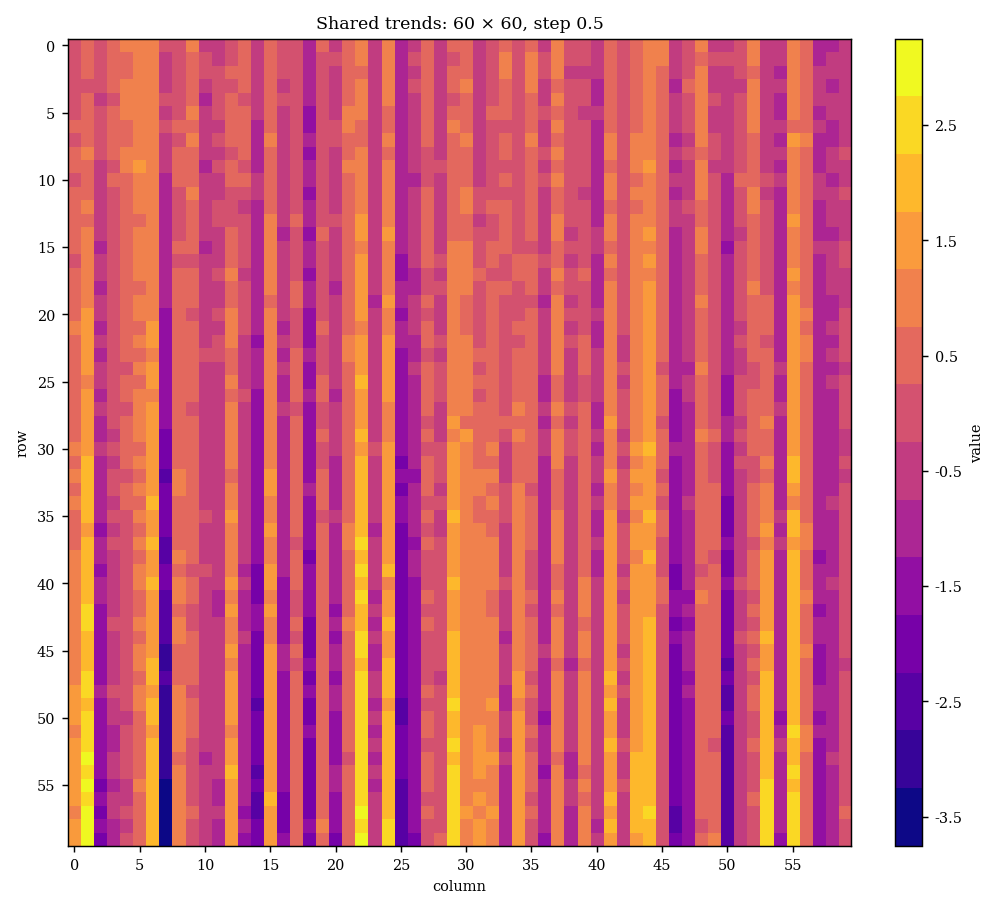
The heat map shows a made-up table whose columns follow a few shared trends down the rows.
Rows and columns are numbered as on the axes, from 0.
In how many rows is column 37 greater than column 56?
31
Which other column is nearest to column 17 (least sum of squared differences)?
19
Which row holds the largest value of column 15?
56
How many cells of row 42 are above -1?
43
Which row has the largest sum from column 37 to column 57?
44
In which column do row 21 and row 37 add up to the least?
7
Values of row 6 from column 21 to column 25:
1 0.5 -0.5 0.5 -1
